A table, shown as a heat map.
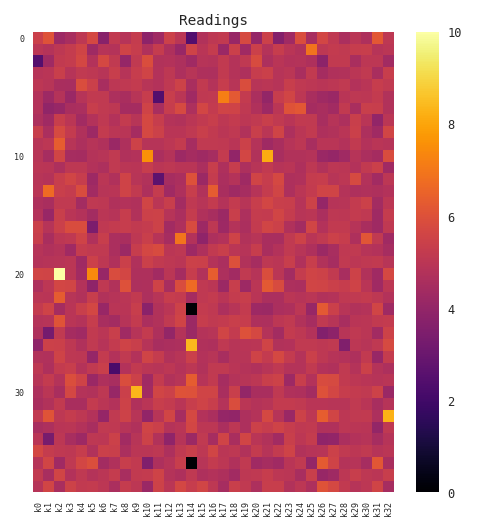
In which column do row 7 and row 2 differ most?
k0
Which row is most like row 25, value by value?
34
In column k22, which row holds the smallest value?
0
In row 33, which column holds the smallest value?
k31
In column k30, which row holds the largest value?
17
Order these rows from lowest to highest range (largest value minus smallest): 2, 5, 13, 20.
13, 2, 5, 20
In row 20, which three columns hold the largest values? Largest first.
k2, k5, k16
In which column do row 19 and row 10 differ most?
k21
